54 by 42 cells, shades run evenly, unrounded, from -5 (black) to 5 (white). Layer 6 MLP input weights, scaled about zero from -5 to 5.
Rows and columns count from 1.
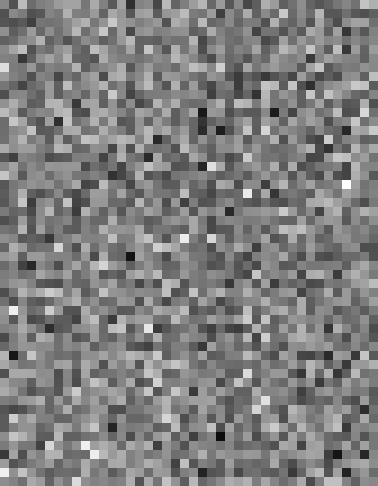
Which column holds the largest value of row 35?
2
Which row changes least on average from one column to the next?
39
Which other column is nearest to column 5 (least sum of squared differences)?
22
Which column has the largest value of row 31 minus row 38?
29
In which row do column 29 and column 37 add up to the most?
46
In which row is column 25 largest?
8
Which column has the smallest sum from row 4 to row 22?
23
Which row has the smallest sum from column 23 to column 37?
9
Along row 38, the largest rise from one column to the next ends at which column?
30
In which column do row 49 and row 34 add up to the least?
25
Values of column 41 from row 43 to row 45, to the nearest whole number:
1 0 1
